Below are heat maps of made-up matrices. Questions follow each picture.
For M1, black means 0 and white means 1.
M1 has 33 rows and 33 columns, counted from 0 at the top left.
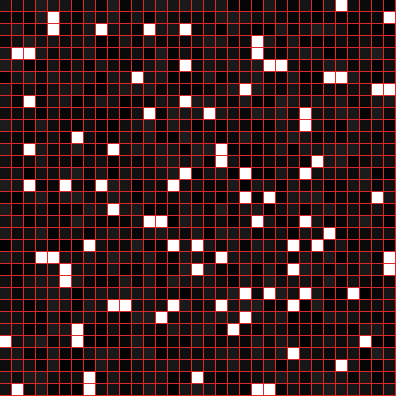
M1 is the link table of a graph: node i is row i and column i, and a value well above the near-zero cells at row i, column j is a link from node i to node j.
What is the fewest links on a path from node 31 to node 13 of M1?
4
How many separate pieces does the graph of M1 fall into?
2
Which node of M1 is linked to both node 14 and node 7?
node 20
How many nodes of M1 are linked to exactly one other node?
9
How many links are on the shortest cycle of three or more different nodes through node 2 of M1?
3
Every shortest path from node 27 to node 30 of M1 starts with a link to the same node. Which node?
node 6
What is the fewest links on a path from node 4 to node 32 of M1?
2
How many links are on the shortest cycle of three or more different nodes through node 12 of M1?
4
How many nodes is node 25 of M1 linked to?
5
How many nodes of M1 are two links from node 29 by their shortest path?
3
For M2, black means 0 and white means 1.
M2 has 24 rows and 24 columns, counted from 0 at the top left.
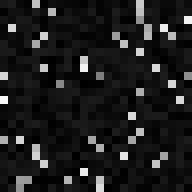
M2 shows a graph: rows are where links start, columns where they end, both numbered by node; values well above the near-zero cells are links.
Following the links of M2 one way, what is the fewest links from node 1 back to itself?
7
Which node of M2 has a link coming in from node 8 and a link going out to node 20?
node 19
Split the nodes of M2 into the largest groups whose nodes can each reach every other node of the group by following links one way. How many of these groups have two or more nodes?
2
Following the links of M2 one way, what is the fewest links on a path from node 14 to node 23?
4
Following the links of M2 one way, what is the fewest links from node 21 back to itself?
2
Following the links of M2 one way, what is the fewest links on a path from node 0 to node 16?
2
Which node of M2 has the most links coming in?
node 17
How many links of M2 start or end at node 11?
2
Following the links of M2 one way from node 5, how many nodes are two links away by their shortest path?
3
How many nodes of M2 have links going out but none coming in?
1
